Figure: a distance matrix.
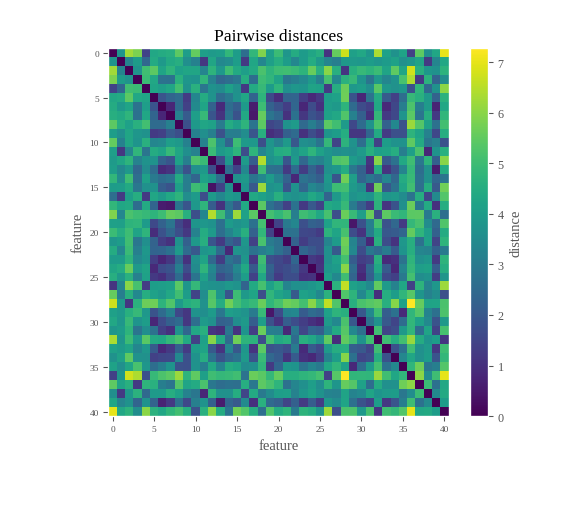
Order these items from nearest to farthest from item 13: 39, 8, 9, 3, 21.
39, 21, 9, 3, 8
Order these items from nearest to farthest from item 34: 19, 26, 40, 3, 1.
19, 26, 3, 1, 40
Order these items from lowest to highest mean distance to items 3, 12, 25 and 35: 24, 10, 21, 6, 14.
6, 21, 24, 14, 10
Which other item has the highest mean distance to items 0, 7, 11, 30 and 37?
28
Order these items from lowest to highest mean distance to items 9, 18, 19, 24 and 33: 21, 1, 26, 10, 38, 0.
21, 10, 38, 1, 26, 0
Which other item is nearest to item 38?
11
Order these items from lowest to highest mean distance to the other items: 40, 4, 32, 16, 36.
16, 4, 32, 40, 36
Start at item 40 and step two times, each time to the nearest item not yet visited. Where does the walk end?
27
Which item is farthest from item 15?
18
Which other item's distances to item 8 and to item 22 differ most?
14
